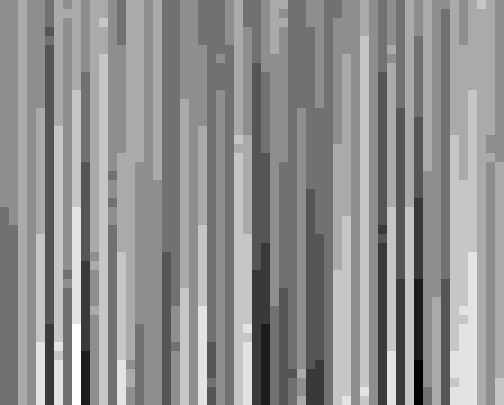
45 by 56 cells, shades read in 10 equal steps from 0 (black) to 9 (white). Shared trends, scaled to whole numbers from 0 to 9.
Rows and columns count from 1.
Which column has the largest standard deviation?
47
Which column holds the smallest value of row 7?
6
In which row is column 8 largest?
2
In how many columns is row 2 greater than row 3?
1
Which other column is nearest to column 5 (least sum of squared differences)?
28
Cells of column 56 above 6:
3
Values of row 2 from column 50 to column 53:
4 6 5 6
